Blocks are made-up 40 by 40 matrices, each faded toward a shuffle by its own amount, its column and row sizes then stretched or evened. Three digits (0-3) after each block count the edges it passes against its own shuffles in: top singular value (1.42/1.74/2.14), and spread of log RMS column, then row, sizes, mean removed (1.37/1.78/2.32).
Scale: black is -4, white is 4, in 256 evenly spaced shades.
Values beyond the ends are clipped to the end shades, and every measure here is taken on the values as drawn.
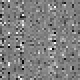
0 3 0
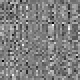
3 3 0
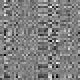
3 3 3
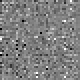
0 2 1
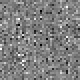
0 2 1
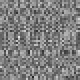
3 1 2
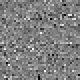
0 0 1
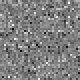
1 0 0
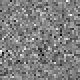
0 0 1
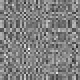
3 3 0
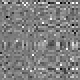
3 1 2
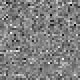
0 0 2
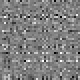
2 1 3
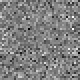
1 0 1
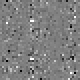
0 2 1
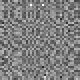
3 0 0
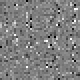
0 2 0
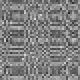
3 0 0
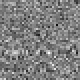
2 0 1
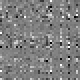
0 3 3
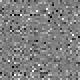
2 0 0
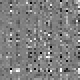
1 3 2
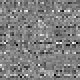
2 0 3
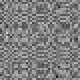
3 0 0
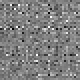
2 1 3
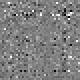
1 1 2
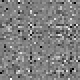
2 1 2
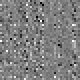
0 3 0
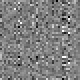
2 3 1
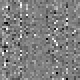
1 3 0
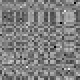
3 0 2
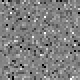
0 0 1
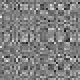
3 0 2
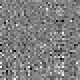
2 1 1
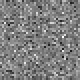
1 0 0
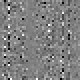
1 3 0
